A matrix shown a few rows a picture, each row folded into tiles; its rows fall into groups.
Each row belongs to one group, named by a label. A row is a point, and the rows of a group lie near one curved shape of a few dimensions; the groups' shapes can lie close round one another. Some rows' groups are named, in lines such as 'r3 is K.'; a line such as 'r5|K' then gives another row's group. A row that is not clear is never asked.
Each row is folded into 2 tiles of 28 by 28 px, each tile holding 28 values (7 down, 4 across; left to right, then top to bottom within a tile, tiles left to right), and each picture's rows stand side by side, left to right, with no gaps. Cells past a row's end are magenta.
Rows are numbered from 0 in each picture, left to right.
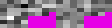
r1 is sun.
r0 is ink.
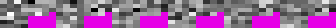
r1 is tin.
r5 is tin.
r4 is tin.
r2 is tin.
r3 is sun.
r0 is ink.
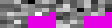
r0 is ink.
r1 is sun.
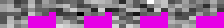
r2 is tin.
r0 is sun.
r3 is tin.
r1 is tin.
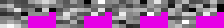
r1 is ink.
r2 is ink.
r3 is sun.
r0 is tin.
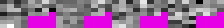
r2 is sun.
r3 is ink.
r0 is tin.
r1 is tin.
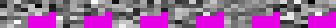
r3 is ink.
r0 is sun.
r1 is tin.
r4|tin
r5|ink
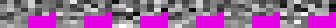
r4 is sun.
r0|sun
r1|sun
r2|tin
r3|sun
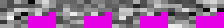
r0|ink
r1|ink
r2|ink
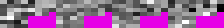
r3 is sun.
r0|ink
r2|tin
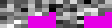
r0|sun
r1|ink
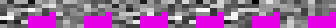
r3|ink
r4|ink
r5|sun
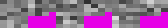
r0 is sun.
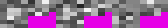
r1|ink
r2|tin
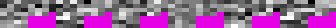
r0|sun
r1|ink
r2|ink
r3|sun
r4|tin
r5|ink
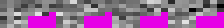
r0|ink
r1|sun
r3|tin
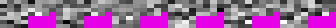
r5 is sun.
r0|ink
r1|ink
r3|tin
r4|ink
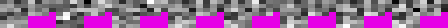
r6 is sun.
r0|sun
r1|ink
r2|tin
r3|sun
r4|sun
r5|sun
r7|sun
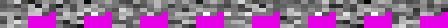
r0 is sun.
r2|ink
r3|ink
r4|sun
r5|ink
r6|ink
